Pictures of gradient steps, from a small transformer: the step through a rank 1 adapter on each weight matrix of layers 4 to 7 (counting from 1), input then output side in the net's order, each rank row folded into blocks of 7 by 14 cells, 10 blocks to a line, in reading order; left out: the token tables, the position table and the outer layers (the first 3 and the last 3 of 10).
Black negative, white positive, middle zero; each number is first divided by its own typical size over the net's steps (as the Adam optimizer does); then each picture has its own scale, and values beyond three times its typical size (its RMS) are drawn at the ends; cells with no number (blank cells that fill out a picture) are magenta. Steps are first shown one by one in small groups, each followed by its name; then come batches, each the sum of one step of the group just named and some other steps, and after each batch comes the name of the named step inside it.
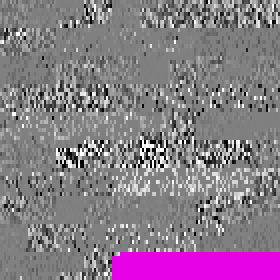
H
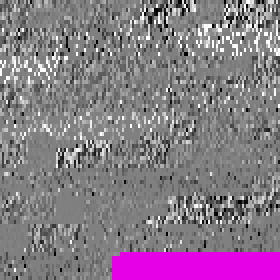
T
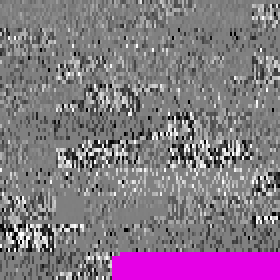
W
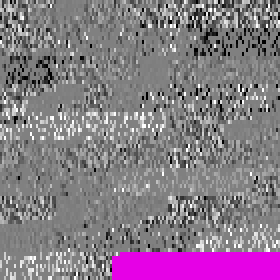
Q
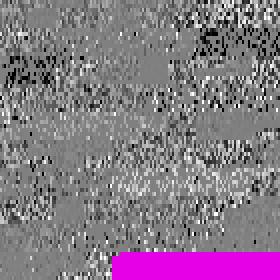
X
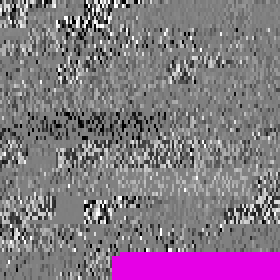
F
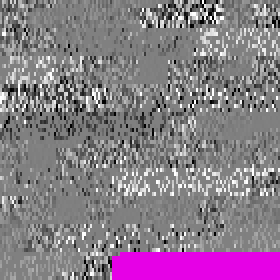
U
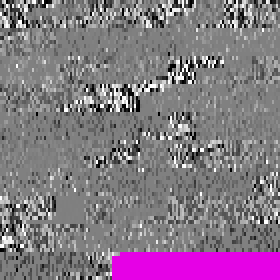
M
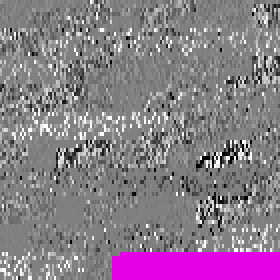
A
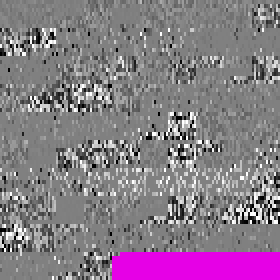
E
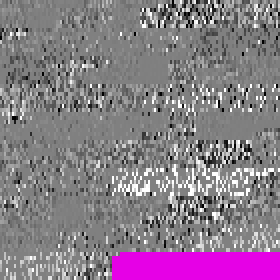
X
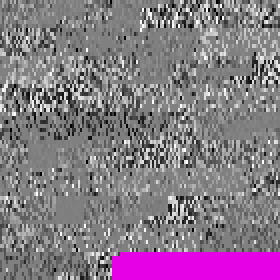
U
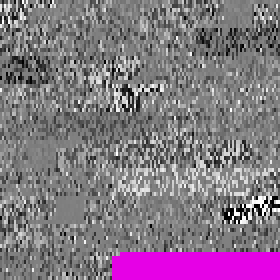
W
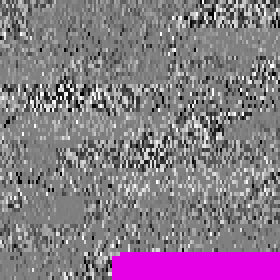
U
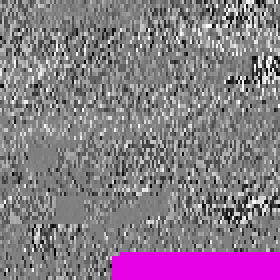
T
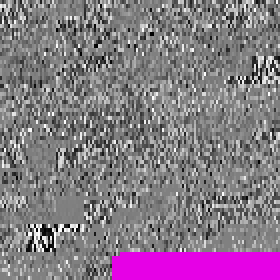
A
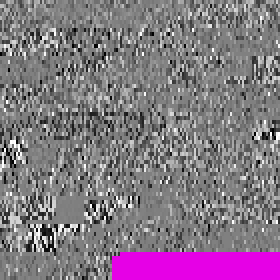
E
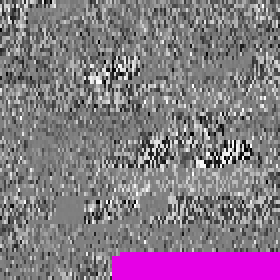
W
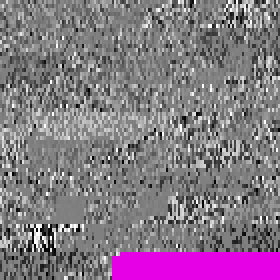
X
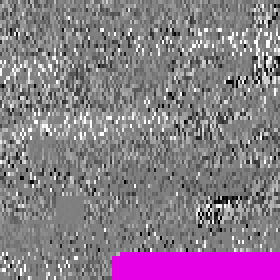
A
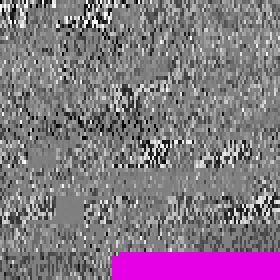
F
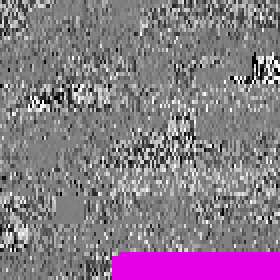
E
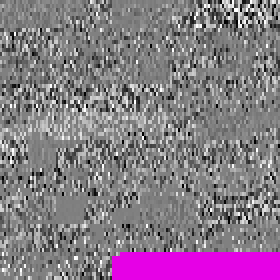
A
